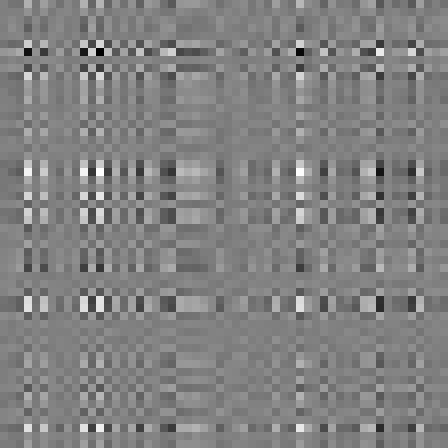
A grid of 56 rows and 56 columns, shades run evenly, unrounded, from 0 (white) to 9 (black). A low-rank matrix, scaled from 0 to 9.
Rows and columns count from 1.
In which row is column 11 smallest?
22
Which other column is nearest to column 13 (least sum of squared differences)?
38
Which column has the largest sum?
48
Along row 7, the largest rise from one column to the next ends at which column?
13
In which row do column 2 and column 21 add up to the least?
7
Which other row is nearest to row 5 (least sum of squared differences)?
30
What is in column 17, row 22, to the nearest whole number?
3
